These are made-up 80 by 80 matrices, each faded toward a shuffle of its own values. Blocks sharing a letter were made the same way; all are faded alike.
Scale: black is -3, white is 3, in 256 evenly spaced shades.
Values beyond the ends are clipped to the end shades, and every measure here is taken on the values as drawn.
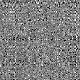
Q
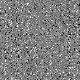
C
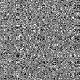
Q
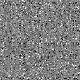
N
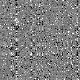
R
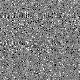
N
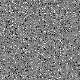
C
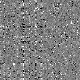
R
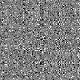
Q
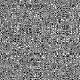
Q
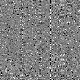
R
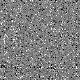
C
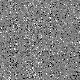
C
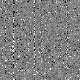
R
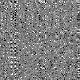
R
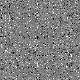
C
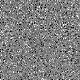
N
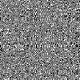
Q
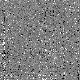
C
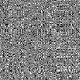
Q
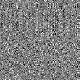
Q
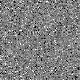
N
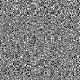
Q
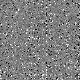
C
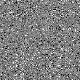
N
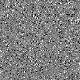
N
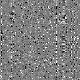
R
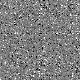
C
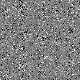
C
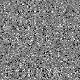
N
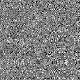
Q
